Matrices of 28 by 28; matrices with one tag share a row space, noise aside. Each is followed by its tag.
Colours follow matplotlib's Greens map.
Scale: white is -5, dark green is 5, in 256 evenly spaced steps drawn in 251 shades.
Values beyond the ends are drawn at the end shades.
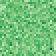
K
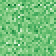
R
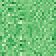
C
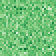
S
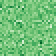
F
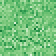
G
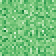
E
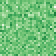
K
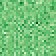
E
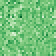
C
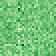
R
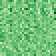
K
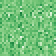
F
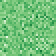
E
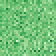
S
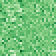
C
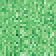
S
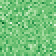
K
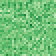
G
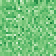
R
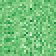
G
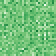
E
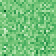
E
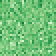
F
